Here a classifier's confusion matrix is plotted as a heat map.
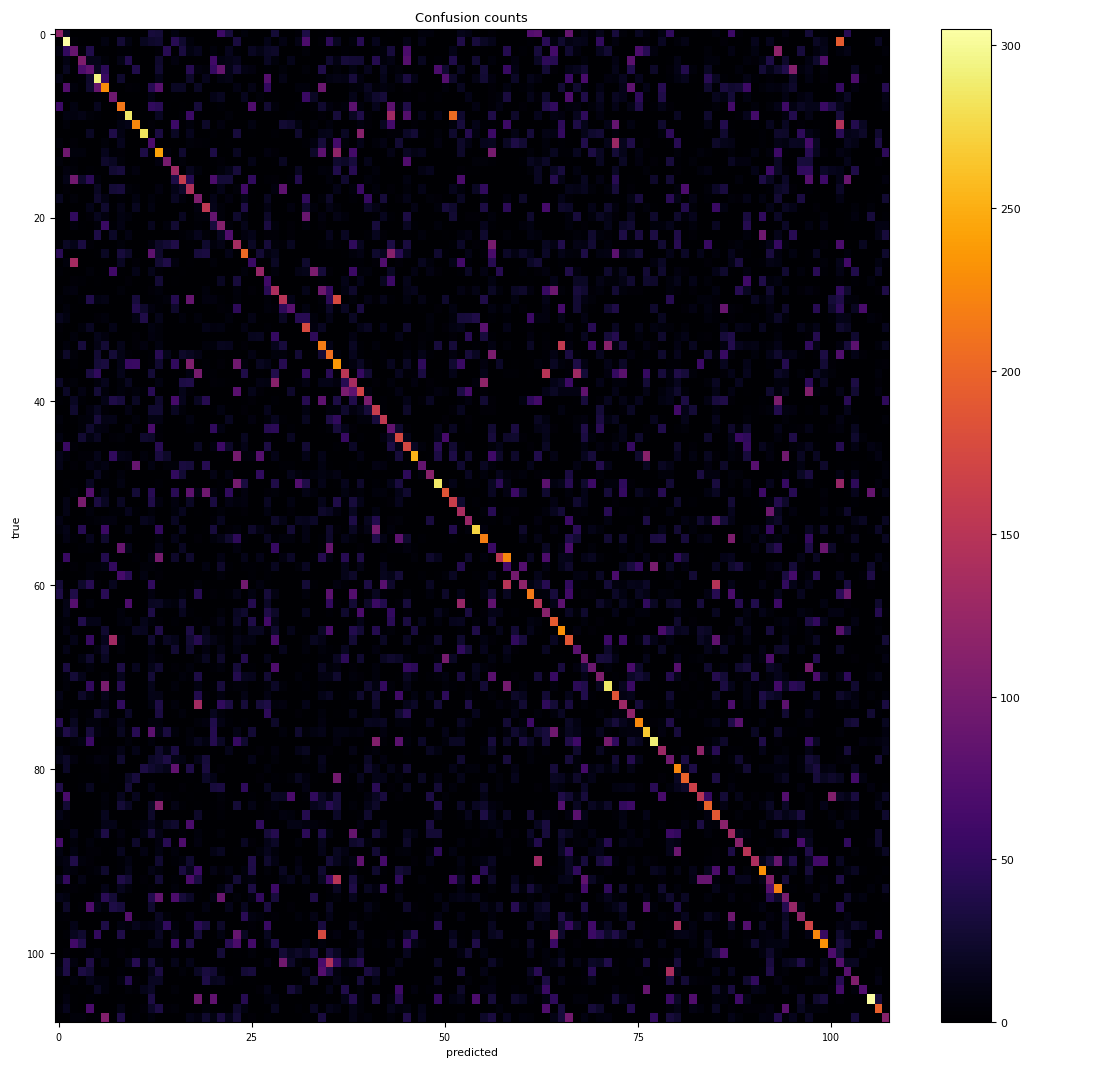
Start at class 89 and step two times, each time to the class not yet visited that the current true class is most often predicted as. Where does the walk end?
15
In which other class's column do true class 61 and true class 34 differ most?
65
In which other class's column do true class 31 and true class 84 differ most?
13
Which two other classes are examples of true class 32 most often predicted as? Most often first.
55, 69
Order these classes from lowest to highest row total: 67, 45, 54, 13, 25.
67, 25, 45, 54, 13
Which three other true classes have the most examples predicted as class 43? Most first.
9, 24, 8
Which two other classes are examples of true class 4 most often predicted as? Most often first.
95, 21
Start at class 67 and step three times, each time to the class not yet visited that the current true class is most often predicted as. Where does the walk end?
36
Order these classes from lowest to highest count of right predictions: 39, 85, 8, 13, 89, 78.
78, 89, 39, 85, 8, 13
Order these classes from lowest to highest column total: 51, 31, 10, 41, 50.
31, 50, 10, 51, 41
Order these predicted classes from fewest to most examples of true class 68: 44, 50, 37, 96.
96, 44, 37, 50
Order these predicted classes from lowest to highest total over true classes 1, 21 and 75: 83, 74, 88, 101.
83, 74, 88, 101
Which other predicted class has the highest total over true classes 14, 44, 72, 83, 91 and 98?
34
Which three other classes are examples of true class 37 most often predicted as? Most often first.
63, 67, 18
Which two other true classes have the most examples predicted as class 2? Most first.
25, 16
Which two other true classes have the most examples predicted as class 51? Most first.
9, 92
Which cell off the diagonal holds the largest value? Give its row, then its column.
57, 58
